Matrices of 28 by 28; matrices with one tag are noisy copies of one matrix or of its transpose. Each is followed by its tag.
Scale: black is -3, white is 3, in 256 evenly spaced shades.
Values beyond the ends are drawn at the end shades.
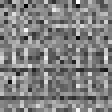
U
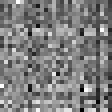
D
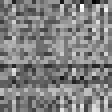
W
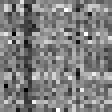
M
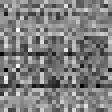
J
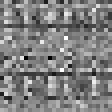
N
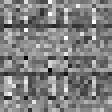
N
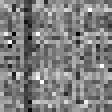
M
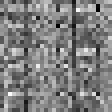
N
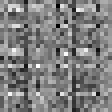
N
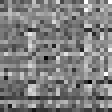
D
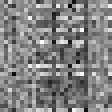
J
